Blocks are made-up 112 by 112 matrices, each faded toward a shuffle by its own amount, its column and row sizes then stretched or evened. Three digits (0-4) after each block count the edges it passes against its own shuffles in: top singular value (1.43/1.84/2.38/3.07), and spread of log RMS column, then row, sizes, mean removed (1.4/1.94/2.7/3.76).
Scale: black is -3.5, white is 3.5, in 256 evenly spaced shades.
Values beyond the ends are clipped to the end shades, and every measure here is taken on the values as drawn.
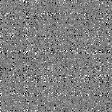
0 3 3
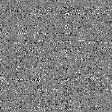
0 2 3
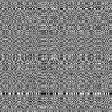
4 0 4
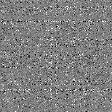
0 2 3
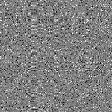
3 0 1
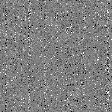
0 3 1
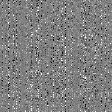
2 4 1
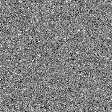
0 0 1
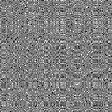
4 1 1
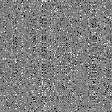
3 2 0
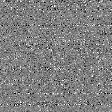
1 1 3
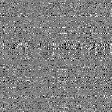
3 2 4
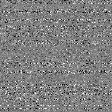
0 1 4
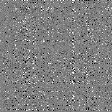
1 3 3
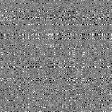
3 2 4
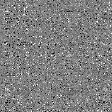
1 2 2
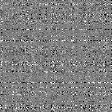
1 3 4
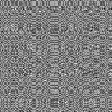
4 1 0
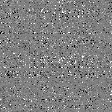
0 2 3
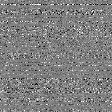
2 0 4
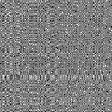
4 2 1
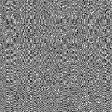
4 3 0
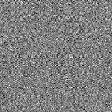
3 0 2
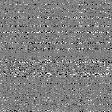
2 1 4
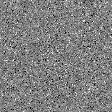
1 1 0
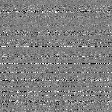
2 1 4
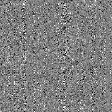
2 3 0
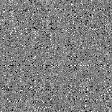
2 1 2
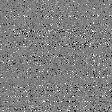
0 1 3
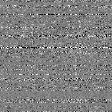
1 1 4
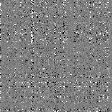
1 3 3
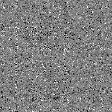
1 2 2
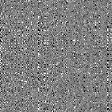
3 3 2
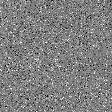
0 0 1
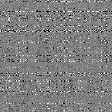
3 2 4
